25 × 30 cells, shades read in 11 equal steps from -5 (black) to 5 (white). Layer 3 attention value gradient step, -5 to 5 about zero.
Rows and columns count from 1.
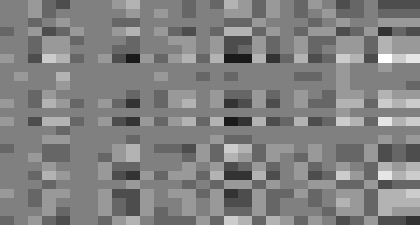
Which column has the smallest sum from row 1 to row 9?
17
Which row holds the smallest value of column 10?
7
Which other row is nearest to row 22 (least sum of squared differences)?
23
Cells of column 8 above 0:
8
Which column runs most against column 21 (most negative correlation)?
1
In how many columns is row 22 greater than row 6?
6
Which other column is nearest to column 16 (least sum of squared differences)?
19
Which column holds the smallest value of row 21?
28
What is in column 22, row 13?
0
